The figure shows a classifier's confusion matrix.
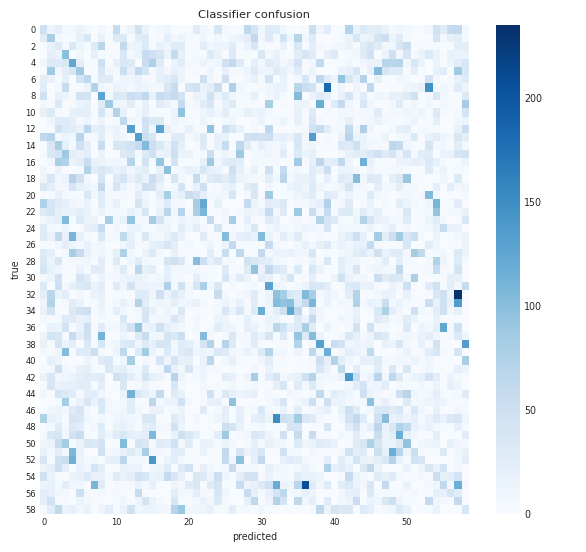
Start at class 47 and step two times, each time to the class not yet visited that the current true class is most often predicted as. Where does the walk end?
57
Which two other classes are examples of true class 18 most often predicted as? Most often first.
43, 50
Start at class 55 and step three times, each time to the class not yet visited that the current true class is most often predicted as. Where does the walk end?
37
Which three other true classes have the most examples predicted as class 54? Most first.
21, 22, 28
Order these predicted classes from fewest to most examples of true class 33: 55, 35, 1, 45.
45, 35, 55, 1
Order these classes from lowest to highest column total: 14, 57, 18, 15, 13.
15, 13, 18, 57, 14
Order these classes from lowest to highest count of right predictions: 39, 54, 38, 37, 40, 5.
54, 40, 5, 37, 39, 38
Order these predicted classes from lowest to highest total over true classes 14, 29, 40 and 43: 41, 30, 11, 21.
21, 30, 41, 11
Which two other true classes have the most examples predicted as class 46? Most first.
5, 25
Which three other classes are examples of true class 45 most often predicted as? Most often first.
26, 3, 15
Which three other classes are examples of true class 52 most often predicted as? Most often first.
15, 4, 27
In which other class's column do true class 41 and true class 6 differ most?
44
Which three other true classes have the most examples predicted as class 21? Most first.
28, 22, 18
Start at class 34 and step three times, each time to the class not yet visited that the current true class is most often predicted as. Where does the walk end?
48
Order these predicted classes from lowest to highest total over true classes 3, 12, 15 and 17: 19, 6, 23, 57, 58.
19, 57, 58, 6, 23
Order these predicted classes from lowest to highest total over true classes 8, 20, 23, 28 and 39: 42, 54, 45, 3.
42, 45, 54, 3
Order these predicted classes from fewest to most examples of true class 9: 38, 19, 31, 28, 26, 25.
28, 25, 26, 19, 31, 38
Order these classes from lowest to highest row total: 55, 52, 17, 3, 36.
17, 3, 36, 52, 55
